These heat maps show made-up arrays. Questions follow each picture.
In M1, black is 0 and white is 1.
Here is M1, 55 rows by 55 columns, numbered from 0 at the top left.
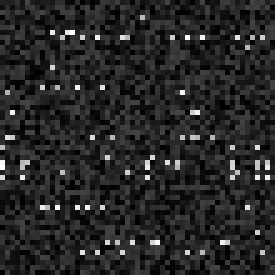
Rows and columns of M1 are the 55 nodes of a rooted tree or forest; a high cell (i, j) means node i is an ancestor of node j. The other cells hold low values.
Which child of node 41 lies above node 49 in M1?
9
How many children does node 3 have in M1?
1
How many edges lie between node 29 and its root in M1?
3
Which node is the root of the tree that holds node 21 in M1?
48
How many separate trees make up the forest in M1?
9
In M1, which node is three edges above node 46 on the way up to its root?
33
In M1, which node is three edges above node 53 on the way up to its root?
32
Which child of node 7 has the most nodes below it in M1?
50
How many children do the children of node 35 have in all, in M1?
2
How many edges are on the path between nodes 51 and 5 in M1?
6
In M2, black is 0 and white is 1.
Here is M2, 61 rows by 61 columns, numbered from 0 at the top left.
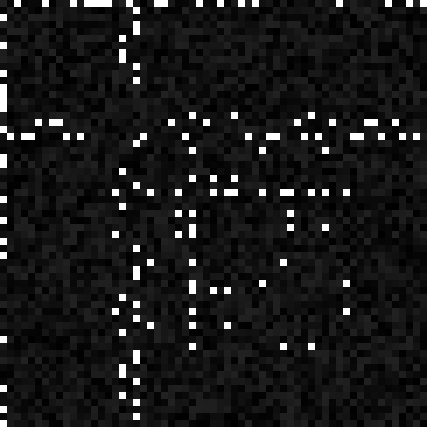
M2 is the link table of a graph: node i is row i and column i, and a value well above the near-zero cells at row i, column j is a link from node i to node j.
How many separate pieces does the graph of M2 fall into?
4
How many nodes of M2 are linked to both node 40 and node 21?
2
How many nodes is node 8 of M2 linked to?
1
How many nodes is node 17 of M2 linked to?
10
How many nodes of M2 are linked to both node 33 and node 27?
2
